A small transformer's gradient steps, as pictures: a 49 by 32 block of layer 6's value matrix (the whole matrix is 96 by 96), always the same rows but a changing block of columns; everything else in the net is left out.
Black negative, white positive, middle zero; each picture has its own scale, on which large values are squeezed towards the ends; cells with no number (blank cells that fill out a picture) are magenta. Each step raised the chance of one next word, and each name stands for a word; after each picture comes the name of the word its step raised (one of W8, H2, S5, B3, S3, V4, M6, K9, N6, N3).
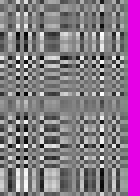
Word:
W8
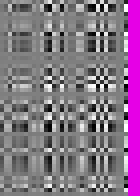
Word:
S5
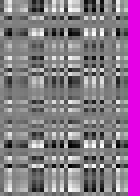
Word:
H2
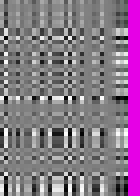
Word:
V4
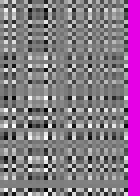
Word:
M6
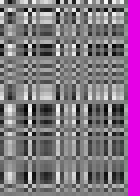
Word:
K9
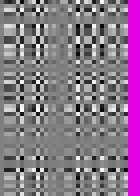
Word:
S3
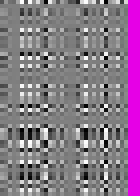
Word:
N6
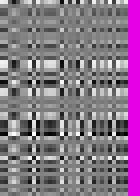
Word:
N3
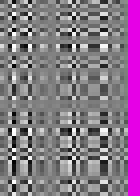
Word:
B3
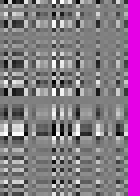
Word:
N3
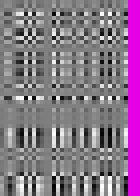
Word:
V4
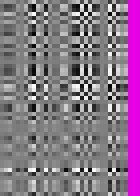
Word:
S3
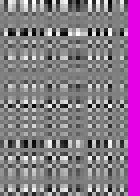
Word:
H2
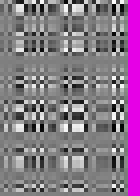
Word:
S5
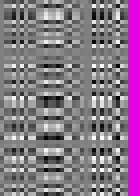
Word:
M6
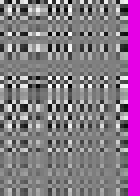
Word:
S5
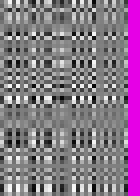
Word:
V4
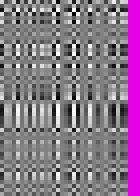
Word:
K9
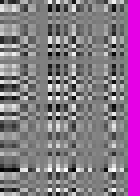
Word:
S3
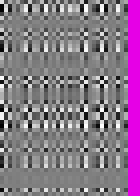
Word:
S5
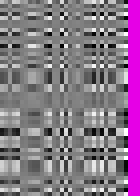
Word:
B3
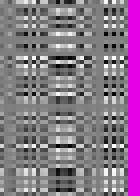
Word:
W8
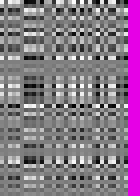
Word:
N6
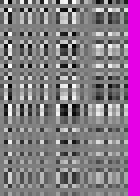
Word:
K9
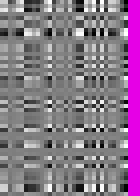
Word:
H2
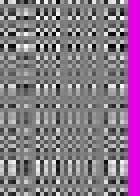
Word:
B3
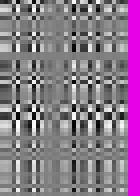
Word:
S5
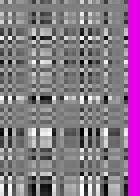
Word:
V4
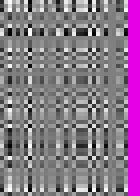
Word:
H2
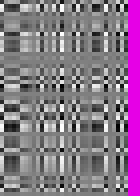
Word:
S5
